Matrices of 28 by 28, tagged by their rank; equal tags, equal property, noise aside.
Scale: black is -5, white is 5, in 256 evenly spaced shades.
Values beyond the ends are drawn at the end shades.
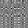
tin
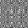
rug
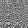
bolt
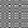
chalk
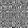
bolt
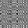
tin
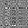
rug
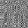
bolt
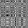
tin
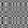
chalk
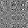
bolt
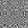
bolt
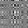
tin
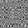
bolt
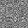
bolt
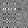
tin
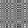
chalk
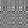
chalk
